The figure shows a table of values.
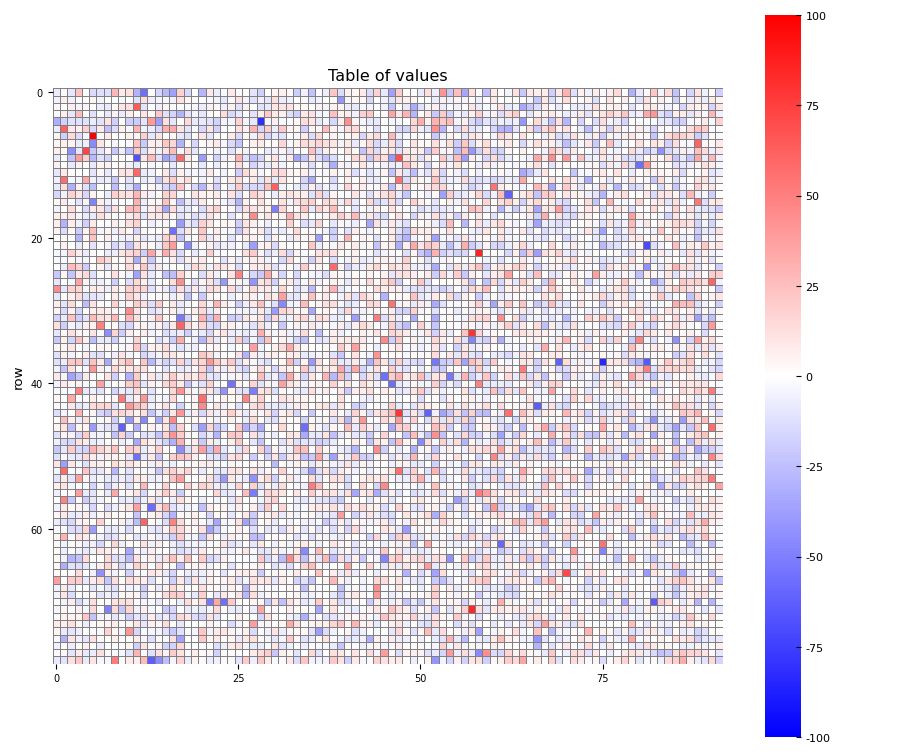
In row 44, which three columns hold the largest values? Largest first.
47, 62, 17
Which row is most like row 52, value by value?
12
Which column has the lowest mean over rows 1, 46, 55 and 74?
27
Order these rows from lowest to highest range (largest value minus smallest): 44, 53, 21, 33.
53, 21, 33, 44
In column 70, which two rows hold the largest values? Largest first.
66, 9
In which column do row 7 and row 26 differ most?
17
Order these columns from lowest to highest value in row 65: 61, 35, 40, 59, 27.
61, 27, 59, 35, 40
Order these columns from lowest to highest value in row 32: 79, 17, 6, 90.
79, 90, 6, 17
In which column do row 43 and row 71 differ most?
57
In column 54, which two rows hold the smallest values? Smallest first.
39, 64
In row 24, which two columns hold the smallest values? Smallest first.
81, 52
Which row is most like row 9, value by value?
48
